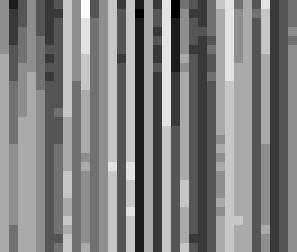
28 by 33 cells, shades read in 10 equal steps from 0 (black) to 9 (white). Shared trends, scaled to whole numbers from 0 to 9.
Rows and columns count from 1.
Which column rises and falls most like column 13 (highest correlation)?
15
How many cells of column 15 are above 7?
3
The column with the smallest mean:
16
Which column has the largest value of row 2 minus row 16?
10
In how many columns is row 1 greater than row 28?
7
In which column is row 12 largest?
19
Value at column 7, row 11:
3
